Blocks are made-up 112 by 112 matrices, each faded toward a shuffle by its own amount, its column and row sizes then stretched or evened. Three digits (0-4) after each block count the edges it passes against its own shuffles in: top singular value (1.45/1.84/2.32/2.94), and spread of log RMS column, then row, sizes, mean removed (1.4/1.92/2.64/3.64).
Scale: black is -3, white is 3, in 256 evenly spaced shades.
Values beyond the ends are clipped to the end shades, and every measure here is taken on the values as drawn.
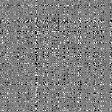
2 4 4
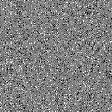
3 1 0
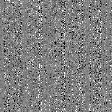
1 4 0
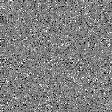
2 0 1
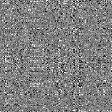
3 2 3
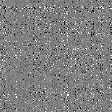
2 3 3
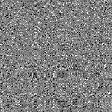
3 1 2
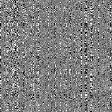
3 4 1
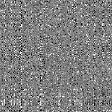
3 3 2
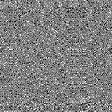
3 0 2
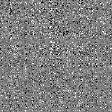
0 3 3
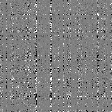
3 4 3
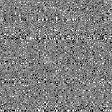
3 2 3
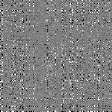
3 4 3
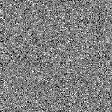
2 1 0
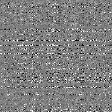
2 2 4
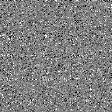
0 2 2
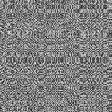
4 1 0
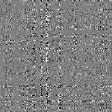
2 4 4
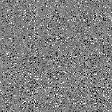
2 2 2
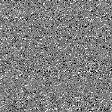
1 0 3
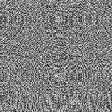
3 1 1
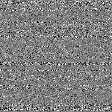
0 0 4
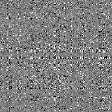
3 3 3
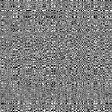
4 3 4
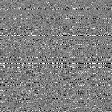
4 0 4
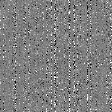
1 4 0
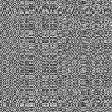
4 1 3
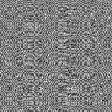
4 0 1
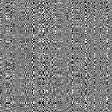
4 4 3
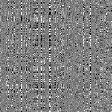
4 4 1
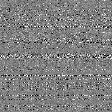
2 1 4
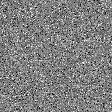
0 0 0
